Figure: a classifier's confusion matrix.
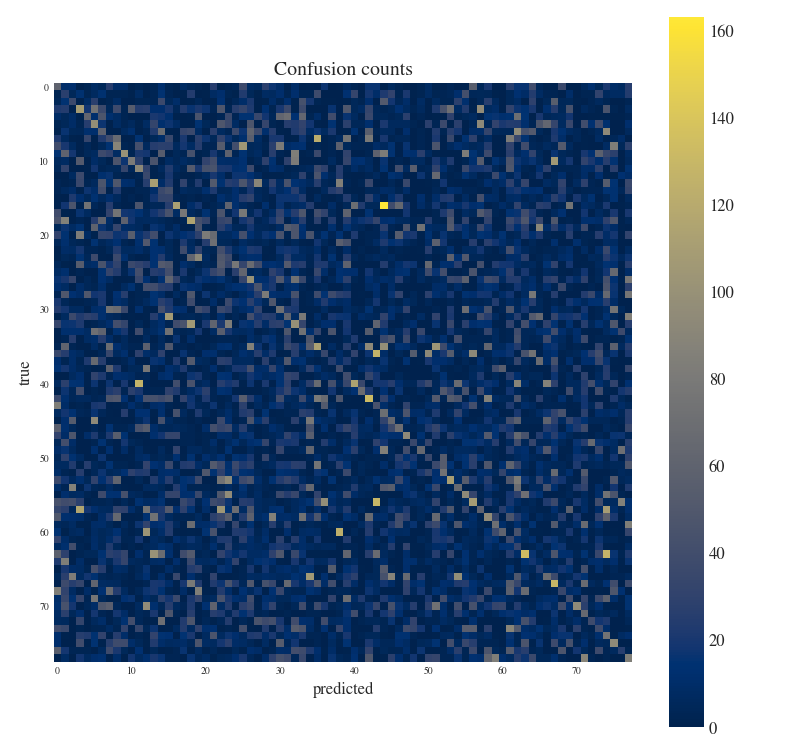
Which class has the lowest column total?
41
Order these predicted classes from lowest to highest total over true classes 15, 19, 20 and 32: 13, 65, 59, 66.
59, 66, 13, 65
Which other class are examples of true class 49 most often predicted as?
44
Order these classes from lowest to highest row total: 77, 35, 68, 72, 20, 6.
72, 68, 77, 6, 20, 35
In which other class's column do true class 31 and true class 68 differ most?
15
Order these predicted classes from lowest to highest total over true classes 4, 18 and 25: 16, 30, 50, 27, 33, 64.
16, 64, 27, 50, 33, 30
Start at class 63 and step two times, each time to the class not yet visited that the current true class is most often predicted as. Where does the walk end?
21
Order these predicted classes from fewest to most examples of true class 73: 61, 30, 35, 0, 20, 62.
35, 20, 30, 0, 62, 61
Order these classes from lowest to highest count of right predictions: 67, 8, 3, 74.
74, 8, 3, 67
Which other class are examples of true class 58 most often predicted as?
29
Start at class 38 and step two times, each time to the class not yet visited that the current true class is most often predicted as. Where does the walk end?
51
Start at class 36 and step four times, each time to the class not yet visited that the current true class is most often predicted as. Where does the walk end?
76
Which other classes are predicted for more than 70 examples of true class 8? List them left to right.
25, 30, 75
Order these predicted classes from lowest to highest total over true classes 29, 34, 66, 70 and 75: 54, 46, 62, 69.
46, 69, 62, 54
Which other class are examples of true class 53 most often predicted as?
23
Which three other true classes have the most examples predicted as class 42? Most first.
35, 7, 58
